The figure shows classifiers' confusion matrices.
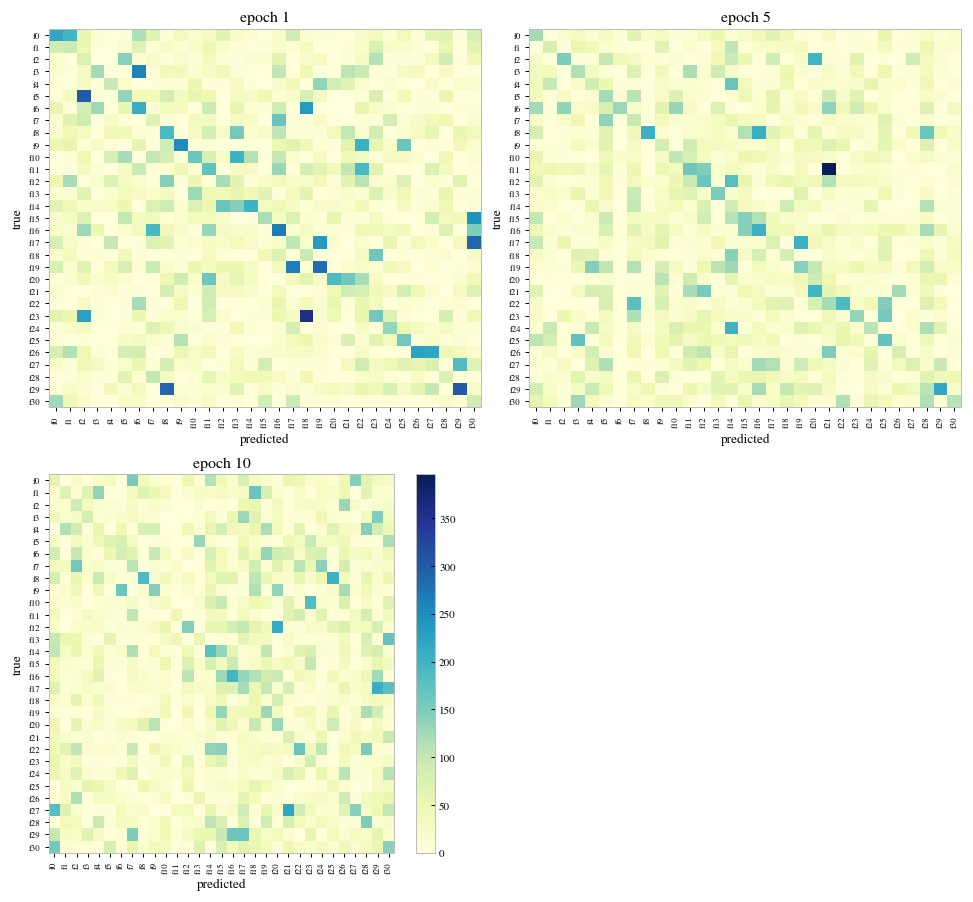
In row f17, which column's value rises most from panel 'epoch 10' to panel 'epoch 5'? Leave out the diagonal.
f19
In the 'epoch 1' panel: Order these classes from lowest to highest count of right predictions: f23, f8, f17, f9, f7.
f7, f17, f23, f8, f9
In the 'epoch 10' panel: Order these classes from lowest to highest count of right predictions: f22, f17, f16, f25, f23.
f25, f23, f17, f22, f16
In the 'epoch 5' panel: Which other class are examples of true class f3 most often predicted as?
f11
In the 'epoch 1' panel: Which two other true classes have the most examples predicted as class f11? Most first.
f20, f16
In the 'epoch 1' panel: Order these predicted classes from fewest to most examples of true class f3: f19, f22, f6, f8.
f19, f8, f22, f6
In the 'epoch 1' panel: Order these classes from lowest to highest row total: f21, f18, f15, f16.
f18, f21, f15, f16
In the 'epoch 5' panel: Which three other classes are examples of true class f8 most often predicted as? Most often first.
f16, f28, f15
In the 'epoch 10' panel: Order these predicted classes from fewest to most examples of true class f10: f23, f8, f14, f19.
f8, f19, f14, f23
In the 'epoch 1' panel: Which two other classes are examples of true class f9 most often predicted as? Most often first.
f22, f25
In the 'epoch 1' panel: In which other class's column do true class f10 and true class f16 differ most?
f13
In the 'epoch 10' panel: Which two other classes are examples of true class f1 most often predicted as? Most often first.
f18, f4
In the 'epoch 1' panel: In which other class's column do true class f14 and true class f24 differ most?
f12
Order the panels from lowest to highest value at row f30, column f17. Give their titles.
epoch 5, epoch 10, epoch 1
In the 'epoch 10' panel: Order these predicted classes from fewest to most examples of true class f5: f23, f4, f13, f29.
f29, f4, f23, f13
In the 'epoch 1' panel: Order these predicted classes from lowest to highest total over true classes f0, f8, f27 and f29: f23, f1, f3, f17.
f3, f17, f23, f1
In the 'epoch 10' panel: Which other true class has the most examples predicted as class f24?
f7
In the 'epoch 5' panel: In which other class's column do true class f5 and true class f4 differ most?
f14
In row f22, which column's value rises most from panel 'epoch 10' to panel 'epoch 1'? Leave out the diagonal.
f6
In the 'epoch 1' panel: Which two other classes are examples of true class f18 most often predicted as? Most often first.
f23, f16
